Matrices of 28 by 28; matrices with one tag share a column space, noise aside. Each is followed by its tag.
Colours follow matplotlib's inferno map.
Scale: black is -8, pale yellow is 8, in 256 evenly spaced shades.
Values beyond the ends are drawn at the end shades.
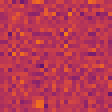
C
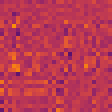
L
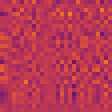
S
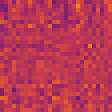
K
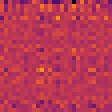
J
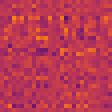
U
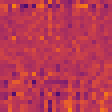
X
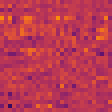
U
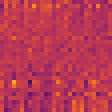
X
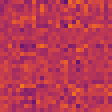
K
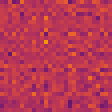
C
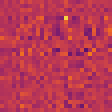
U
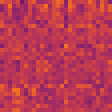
K
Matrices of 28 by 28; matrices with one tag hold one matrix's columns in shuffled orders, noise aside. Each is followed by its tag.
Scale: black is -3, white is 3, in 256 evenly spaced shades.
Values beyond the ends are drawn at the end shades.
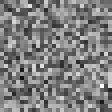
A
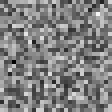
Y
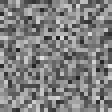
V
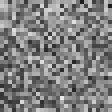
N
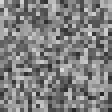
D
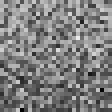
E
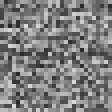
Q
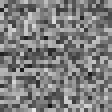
Q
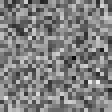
V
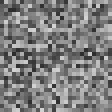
Q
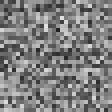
Q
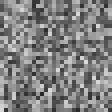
D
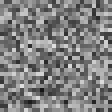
A
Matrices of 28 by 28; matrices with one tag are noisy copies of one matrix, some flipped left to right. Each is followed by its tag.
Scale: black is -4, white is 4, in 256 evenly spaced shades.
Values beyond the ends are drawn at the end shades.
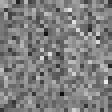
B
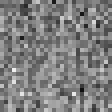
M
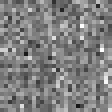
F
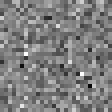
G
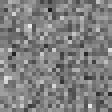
F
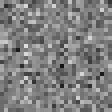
G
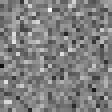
B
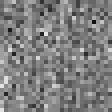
F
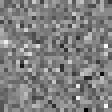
G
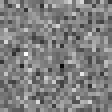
G
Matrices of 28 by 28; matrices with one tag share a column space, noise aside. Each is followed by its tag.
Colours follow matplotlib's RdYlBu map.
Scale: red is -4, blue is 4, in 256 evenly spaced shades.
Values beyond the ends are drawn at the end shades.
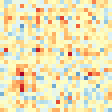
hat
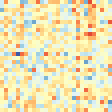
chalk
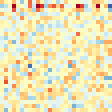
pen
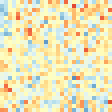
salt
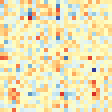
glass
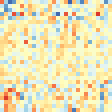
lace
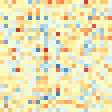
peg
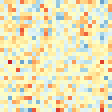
salt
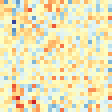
salt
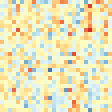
chalk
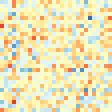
peg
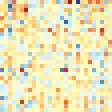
chalk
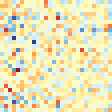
peg
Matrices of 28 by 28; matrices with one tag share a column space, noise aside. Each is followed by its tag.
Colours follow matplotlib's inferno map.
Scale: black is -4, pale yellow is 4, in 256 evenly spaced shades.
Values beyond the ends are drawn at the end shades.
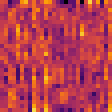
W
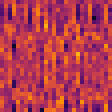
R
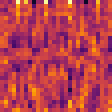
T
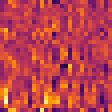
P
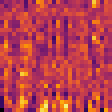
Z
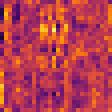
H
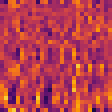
P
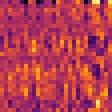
T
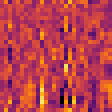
P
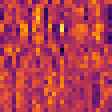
H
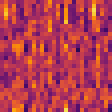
R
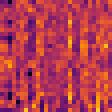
Z
